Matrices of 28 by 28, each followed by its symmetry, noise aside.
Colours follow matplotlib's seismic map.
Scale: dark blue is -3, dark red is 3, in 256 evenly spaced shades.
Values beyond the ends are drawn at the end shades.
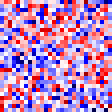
antisymmetric.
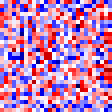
mirrored top to bottom.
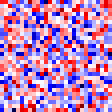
mirrored left to right.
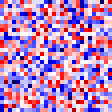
no symmetry.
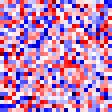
symmetric.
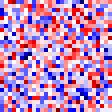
antisymmetric.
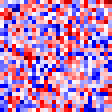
antisymmetric.
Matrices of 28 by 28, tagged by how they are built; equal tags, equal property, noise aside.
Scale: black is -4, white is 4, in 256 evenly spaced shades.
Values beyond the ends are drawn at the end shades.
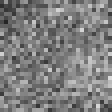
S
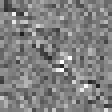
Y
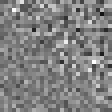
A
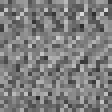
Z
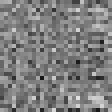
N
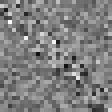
Y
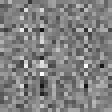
N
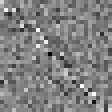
Y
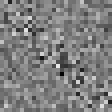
Y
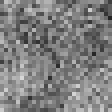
S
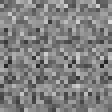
Z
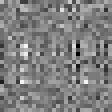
N
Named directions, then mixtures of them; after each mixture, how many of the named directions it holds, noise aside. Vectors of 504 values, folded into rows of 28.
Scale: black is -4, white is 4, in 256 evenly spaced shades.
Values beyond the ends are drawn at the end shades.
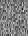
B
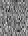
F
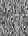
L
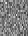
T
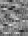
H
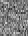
four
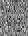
one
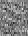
two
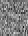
four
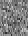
three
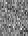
four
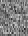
three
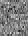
four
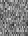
four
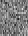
four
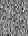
one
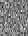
two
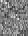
three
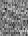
four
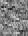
two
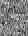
four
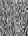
three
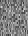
one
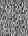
one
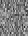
one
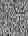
four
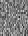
two
